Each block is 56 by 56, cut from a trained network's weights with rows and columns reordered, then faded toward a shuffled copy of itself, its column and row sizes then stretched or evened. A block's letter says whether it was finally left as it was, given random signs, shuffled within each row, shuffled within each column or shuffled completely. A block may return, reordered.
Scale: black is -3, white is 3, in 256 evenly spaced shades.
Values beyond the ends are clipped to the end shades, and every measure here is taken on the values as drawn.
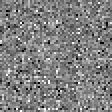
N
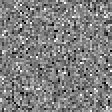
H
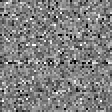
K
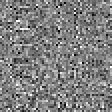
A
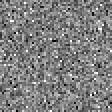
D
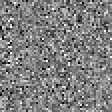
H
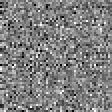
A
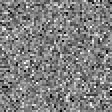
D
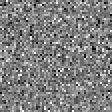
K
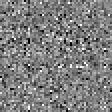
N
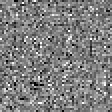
N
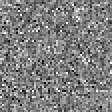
K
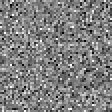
H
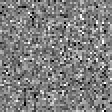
H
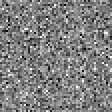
H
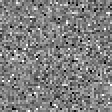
D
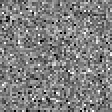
D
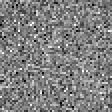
D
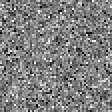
D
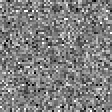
K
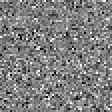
K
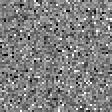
D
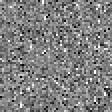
H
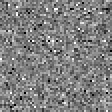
K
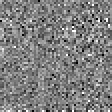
A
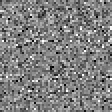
K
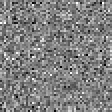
A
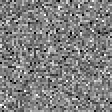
K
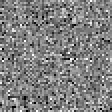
N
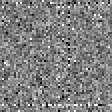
N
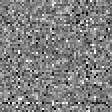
A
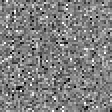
H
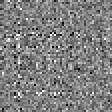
A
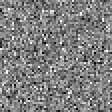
D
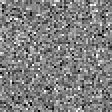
D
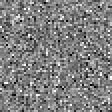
D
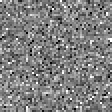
D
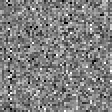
H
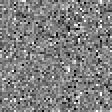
H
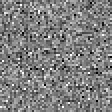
K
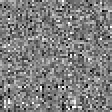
N
